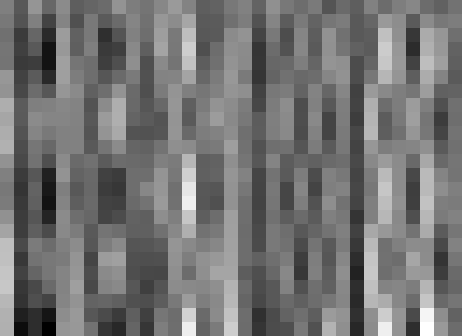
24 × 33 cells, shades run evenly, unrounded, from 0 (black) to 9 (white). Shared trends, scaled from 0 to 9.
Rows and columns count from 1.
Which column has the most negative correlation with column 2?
31
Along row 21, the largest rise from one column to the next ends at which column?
27
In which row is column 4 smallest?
24
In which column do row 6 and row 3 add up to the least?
4
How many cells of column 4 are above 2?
14
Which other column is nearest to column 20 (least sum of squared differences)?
33
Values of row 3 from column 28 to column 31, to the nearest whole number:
7 5 2 6
